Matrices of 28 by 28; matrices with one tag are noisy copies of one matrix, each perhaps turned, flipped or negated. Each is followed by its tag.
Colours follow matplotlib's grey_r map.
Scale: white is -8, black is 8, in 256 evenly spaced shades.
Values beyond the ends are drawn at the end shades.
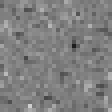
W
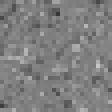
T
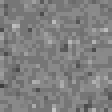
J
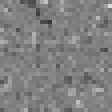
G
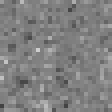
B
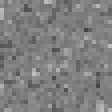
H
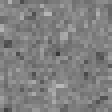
T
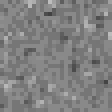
W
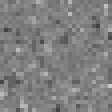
J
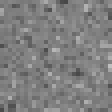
H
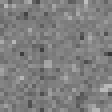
J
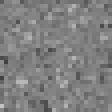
B
